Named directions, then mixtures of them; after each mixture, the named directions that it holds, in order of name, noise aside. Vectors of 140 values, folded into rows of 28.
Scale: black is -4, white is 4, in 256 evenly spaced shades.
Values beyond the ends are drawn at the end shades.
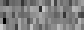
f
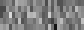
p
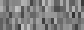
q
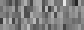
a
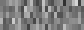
a.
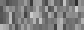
a, f, p.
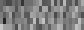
a, f, q.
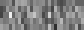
p.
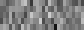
a, p, q.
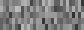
q.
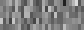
a.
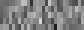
a, p, q.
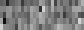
f.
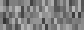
f, q.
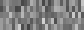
q.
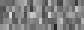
a, p.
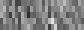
a, p.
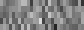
a, p, q.
